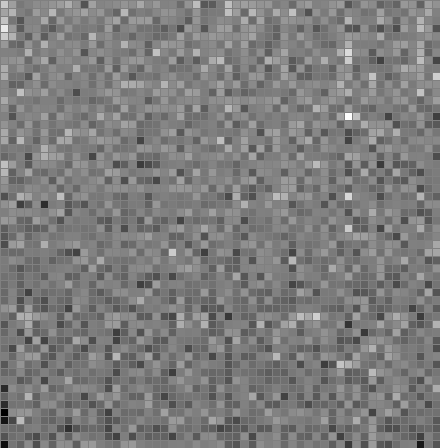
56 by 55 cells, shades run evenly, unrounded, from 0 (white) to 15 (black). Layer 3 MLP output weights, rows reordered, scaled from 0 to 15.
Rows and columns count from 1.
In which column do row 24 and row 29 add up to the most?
48
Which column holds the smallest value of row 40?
40
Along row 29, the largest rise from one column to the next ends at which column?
45
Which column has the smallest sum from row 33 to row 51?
23
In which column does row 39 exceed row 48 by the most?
9
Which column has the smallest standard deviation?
52
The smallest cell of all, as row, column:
15, 44
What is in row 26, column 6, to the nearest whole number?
12
